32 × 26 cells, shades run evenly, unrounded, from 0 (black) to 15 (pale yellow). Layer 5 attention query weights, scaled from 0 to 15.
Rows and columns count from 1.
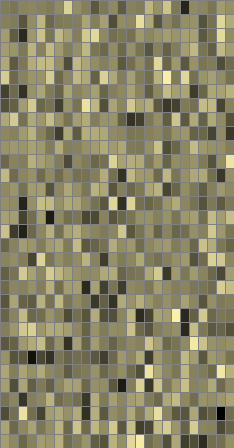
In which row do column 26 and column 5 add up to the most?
12
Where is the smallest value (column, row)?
25, 30
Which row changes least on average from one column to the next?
11
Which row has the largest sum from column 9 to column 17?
8
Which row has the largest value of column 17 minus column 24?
27
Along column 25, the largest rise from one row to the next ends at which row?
21
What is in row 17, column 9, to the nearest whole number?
11
